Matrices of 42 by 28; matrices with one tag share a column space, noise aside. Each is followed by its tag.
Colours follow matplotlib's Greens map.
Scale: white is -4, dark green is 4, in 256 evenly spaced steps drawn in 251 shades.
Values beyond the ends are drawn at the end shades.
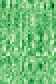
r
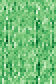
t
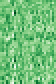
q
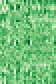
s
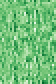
q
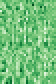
t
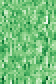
q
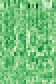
r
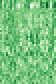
r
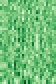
t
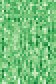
t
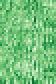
t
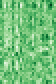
r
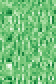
q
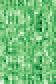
q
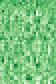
q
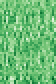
q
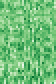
t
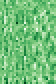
q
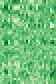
s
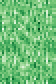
q
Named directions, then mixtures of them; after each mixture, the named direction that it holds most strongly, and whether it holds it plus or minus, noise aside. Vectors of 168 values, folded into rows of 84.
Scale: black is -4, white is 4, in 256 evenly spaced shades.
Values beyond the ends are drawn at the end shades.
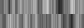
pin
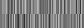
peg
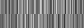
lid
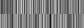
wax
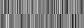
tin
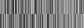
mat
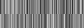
lid, minus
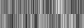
pin, minus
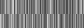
mat, minus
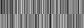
wax, plus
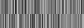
peg, minus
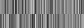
mat, plus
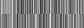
wax, minus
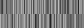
wax, plus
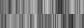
pin, plus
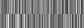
peg, minus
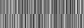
lid, minus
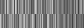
mat, minus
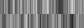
pin, plus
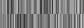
peg, plus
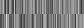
mat, plus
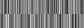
tin, plus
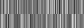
tin, minus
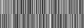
wax, minus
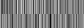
wax, plus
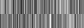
wax, minus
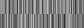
lid, plus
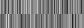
tin, plus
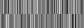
tin, plus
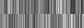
pin, minus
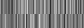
lid, plus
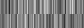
lid, plus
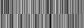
wax, plus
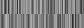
tin, plus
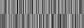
wax, minus
